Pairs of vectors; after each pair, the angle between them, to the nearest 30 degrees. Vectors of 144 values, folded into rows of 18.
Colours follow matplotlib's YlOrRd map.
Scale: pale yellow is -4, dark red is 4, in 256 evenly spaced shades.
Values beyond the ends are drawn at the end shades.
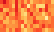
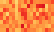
150 degrees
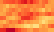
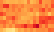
150 degrees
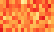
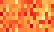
120 degrees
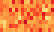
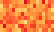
120 degrees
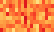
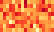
60 degrees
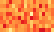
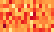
30 degrees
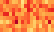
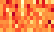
60 degrees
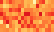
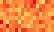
150 degrees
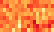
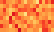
90 degrees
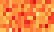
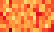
150 degrees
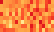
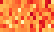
30 degrees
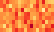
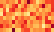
90 degrees
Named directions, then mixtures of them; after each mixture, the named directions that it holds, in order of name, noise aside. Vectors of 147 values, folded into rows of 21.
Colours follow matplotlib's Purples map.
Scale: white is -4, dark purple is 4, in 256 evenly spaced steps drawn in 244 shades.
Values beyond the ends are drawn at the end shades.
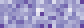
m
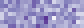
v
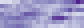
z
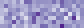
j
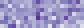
m, v, z.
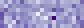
j, m, v.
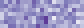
v.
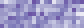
m, v, z.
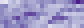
z.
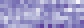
m, z.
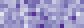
j, m, v.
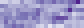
m, z.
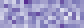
j.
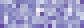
m.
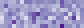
j.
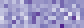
j.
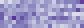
j, m, z.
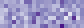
j.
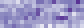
m, z.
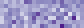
j.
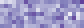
j, m, z.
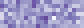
v.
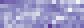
j, m, z.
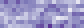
m, z.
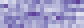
j, v, z.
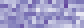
m, v, z.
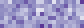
m.
